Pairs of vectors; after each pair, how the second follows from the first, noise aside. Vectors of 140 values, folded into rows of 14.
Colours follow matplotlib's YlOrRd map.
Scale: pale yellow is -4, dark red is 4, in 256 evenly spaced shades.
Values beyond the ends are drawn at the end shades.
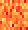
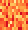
shuffled.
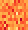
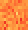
shrunk.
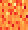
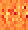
partly zeroed.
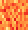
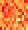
shuffled.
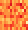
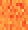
shrunk.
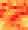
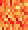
shuffled.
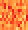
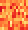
shuffled.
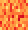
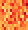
shuffled.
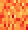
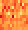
partly zeroed.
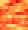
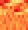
negated, partly zeroed.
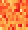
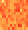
shrunk.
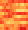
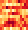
wrapped around, scaled up.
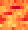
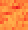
shrunk.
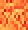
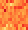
partly zeroed.
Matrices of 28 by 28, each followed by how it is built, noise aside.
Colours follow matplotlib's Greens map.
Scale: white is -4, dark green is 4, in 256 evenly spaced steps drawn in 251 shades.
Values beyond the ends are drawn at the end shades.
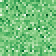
uneven rows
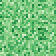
blocks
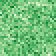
smooth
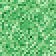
Hankel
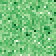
sparse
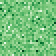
sparse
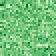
low rank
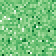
sparse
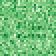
low rank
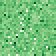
sparse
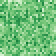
smooth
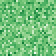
repeating columns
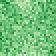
smooth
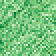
Hankel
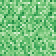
repeating columns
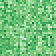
blocks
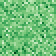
Toeplitz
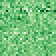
uneven rows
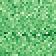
uneven rows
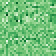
low rank
